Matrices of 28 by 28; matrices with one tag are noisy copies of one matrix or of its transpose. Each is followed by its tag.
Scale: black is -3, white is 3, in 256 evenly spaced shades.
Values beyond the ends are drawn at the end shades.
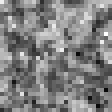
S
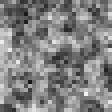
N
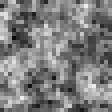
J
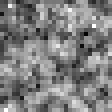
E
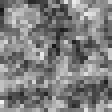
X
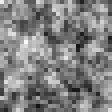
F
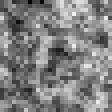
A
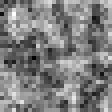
X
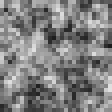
F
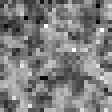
E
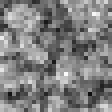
X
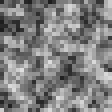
E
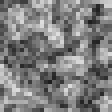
X
